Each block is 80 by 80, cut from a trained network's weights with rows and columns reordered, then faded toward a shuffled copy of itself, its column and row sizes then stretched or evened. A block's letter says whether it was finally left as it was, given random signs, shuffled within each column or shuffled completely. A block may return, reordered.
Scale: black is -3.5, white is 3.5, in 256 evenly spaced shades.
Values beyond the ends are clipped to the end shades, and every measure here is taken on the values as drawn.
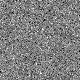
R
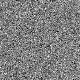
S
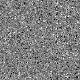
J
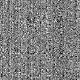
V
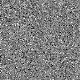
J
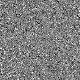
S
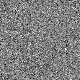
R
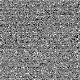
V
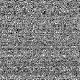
V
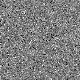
S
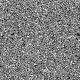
R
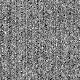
S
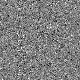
S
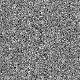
S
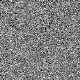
J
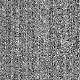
V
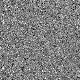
S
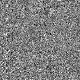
J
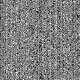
S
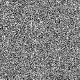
J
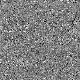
J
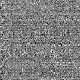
V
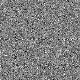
J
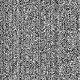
V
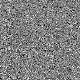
J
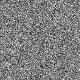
S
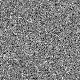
R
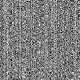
V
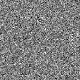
V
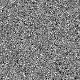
S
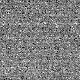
V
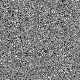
J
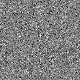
J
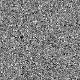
J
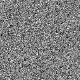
S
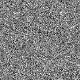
J
